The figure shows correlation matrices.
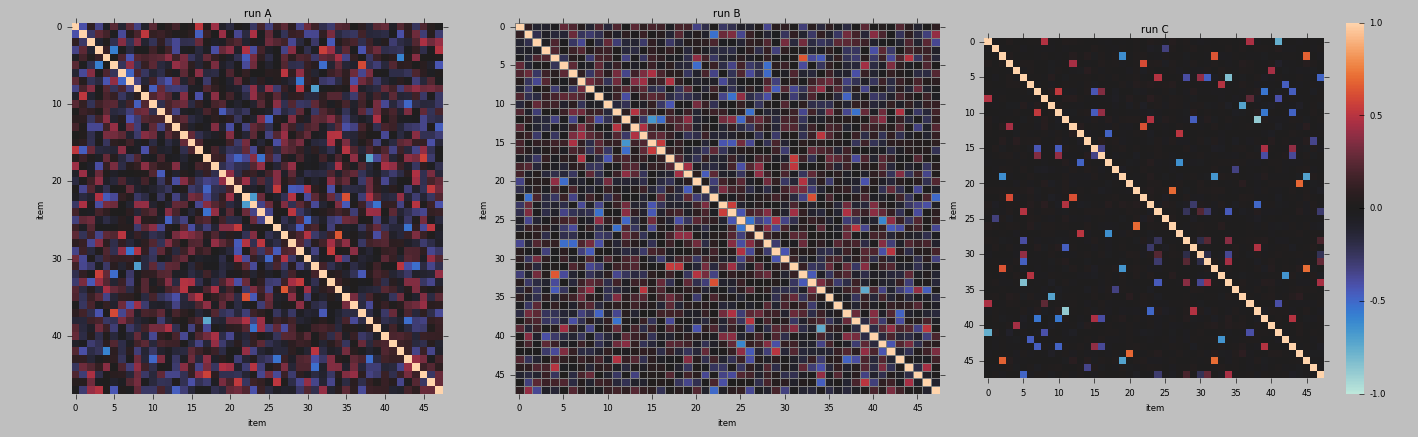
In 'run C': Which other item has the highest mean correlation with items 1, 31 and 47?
34
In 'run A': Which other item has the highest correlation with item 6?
27
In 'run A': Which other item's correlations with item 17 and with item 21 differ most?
38
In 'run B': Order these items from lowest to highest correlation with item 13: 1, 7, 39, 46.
46, 1, 39, 7
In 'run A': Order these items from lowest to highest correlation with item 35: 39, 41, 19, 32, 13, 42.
13, 41, 32, 39, 19, 42
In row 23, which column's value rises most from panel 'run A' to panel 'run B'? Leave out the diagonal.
24
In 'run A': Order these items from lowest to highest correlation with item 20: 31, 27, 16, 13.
13, 16, 31, 27
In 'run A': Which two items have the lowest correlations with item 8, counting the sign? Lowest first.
31, 10
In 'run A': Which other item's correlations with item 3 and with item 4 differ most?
22
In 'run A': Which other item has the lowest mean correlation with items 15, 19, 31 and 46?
11
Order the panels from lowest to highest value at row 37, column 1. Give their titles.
run C, run A, run B
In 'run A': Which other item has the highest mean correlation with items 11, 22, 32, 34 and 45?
47
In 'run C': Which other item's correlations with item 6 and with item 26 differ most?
21
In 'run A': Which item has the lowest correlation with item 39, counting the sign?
23
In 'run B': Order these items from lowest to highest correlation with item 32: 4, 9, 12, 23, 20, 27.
12, 9, 23, 27, 20, 4
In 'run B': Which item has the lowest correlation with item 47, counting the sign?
22
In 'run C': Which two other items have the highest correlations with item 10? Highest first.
7, 16
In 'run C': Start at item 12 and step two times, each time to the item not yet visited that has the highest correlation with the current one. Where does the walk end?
3
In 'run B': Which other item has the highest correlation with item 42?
29
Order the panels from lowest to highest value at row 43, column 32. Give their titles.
run A, run B, run C
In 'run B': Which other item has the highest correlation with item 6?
15
